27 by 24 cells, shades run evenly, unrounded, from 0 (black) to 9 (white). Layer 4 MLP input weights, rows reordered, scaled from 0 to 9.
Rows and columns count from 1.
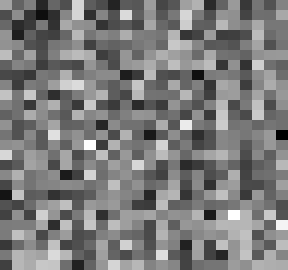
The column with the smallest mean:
18
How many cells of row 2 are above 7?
3
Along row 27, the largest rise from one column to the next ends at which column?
2
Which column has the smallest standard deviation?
23
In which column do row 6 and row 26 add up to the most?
14
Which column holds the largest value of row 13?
16
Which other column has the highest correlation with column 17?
20
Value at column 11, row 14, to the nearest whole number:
6
